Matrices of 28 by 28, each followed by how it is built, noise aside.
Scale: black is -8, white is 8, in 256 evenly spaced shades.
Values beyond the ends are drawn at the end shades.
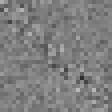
banded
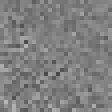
lower triangular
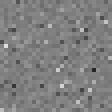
sparse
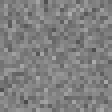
noise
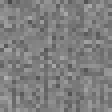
blocks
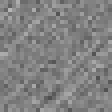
Hankel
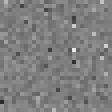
sparse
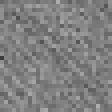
Toeplitz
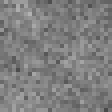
smooth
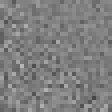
lower triangular
